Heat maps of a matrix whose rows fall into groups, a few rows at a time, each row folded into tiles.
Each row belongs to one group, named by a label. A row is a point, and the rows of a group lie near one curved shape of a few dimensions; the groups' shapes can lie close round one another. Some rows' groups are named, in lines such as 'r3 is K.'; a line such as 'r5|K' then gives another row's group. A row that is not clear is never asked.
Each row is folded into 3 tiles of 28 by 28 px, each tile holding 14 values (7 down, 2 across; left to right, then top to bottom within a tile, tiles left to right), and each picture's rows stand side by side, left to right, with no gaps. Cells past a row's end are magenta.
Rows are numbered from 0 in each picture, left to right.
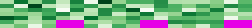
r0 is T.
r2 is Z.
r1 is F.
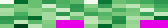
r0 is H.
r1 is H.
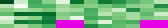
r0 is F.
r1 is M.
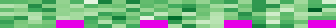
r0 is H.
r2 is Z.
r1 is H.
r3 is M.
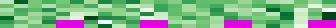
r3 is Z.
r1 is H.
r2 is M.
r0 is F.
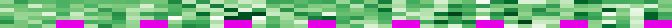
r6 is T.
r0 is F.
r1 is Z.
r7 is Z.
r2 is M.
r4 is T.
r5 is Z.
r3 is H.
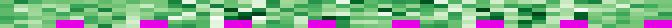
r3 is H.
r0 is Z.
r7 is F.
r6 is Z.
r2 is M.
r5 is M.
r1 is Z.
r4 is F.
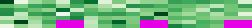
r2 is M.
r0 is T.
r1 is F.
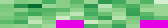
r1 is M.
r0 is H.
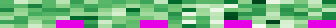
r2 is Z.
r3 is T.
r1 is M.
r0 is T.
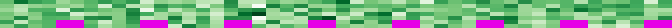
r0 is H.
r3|H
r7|T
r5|H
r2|F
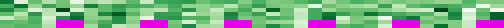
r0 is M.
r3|Z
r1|Z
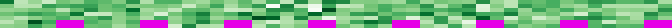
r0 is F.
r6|H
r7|Z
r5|M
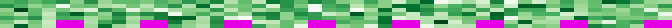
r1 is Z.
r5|T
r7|M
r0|Z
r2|H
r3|M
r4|Z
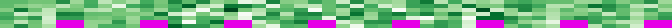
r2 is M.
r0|Z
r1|F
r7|Z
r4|F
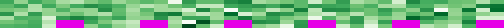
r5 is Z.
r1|Z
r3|Z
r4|T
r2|H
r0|M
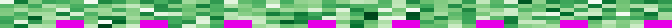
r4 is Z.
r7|F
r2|H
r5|T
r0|H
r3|F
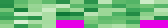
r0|Z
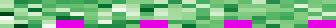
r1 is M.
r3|H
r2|F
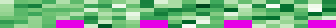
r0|H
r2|H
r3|T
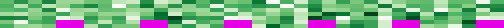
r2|H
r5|Z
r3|F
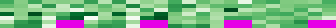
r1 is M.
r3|F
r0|M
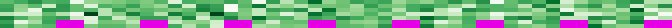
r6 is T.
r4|H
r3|F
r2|M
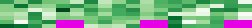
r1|T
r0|M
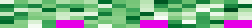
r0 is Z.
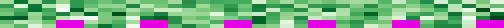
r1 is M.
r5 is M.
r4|Z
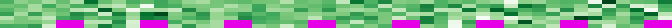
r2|Z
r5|Z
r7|F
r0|M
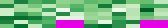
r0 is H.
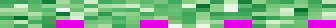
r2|T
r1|F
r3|M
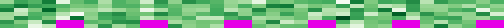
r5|H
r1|Z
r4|F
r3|H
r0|T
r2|M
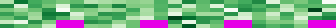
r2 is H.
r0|M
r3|M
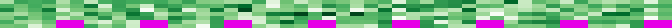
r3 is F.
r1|M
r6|F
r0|T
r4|Z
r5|T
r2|Z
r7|Z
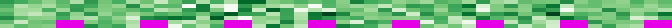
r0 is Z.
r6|M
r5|M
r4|M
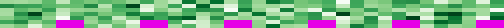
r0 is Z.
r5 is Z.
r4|H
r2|T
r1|M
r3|H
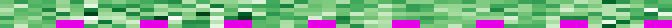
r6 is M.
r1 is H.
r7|H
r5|Z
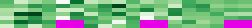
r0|Z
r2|H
